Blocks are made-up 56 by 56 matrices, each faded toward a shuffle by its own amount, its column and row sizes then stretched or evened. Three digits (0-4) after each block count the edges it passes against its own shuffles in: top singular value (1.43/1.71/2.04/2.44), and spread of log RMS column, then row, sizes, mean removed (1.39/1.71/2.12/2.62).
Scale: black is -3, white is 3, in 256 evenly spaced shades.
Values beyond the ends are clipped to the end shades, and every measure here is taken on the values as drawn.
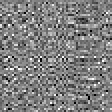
4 0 3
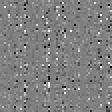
1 4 0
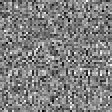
3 1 1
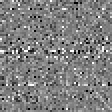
1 0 4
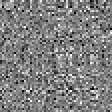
3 2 2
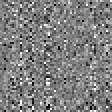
3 4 1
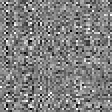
4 3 2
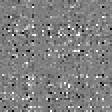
0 2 4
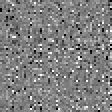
2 3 1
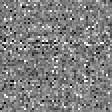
1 1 2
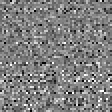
2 0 4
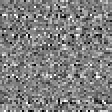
2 0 4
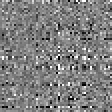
3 4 4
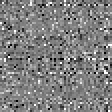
3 2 3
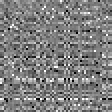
4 0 3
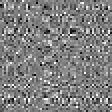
4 1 3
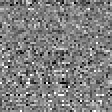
2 0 3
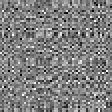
4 1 2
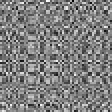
4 1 4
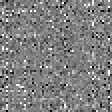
2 3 2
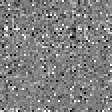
1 1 3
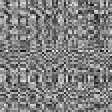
4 0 4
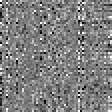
3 4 0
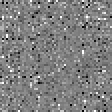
0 2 2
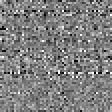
1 0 4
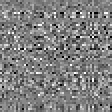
3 0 4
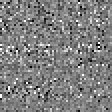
0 2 3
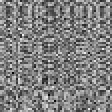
4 2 1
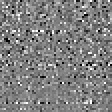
1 0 4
